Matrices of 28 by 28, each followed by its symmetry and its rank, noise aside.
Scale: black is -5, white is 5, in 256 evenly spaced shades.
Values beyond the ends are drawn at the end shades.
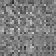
no symmetry, rank four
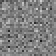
no symmetry, rank four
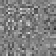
no symmetry, rank three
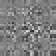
no symmetry, rank three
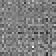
no symmetry, rank five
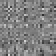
no symmetry, rank three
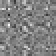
no symmetry, rank three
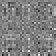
no symmetry, rank four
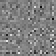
antisymmetric, rank four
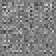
no symmetry, rank four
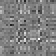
no symmetry, rank three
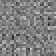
antisymmetric, rank four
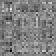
no symmetry, rank three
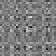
no symmetry, rank three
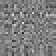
no symmetry, rank four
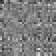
no symmetry, rank four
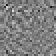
no symmetry, rank four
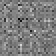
symmetric, rank three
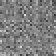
antisymmetric, rank four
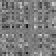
no symmetry, rank three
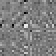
symmetric, rank four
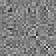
symmetric, rank four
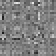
antisymmetric, rank four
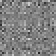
no symmetry, rank three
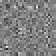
no symmetry, rank five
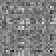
symmetric, rank three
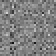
no symmetry, rank four
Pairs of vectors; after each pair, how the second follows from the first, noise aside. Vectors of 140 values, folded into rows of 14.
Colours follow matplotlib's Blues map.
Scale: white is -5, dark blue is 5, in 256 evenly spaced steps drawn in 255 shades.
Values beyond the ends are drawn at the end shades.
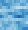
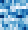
scaled up.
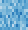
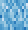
wrapped around, negated.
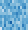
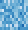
wrapped around, negated.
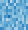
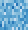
wrapped around, negated.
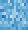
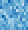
sign-scrambled.
